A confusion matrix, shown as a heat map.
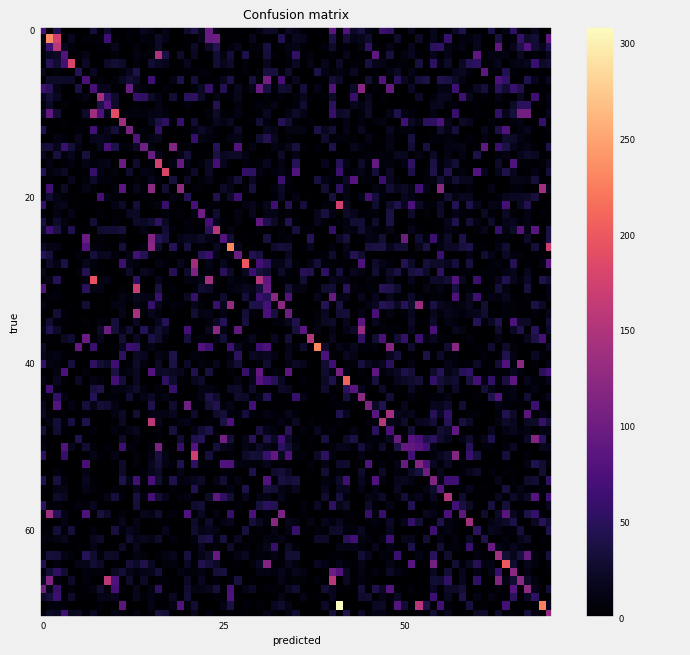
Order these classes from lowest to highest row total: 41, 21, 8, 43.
43, 8, 21, 41
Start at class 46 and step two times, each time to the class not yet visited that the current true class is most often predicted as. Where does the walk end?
57
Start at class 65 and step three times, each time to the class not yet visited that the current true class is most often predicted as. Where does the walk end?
9
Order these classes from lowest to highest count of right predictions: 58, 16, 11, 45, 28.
58, 45, 11, 16, 28
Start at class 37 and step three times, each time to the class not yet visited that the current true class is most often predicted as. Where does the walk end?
13
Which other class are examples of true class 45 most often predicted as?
20
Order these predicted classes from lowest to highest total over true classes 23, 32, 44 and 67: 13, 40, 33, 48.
33, 13, 40, 48
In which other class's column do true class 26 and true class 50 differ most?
70
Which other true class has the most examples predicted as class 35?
17
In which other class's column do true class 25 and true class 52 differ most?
15
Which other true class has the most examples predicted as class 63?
66
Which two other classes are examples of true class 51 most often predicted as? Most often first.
21, 57
